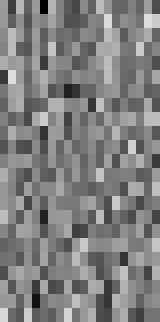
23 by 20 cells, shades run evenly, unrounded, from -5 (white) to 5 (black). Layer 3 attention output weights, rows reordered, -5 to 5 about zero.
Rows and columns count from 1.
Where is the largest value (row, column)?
1, 6
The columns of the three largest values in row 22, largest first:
5, 14, 13
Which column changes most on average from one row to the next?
20
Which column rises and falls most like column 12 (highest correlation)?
16
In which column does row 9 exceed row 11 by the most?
9
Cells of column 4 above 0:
12
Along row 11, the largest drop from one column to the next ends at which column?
17
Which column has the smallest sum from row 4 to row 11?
2
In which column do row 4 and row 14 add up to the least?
18
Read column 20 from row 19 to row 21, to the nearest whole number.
-1 -2 0
